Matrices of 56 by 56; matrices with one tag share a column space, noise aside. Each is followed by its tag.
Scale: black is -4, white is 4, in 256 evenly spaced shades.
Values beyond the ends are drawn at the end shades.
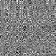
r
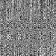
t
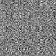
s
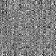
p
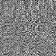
r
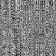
p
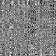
p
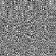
r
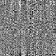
p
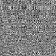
r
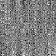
p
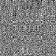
r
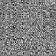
s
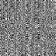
t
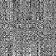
t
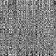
p
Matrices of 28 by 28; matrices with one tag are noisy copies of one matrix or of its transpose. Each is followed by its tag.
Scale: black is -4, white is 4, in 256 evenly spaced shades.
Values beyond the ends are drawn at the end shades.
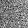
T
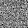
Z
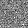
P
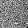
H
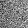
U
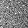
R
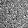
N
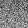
T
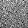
R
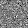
P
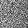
H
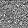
P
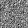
P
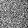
H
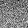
N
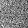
H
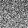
U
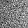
T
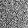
U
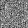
P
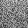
R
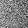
R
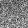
T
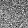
U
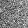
T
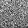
H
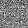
Z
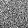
H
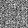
Z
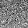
T
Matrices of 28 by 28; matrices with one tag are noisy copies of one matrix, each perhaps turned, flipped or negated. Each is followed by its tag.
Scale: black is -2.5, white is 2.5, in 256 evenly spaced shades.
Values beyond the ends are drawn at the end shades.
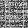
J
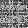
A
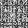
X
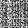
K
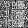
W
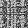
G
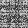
A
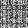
J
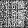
W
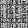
J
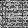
X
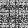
A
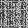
K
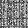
K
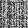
K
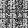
A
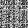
J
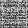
K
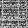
K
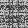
A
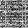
X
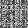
J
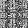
A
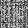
X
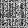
K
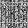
X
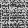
K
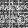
A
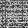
X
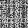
J
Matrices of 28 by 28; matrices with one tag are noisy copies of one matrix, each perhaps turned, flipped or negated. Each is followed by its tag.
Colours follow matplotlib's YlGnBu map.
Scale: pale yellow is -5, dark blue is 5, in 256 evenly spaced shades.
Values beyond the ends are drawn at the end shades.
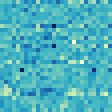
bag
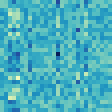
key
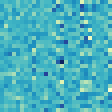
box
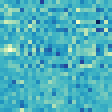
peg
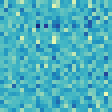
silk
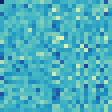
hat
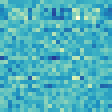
key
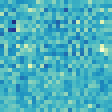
peg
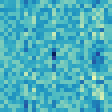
key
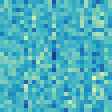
key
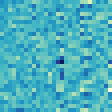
box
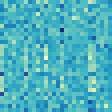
bag
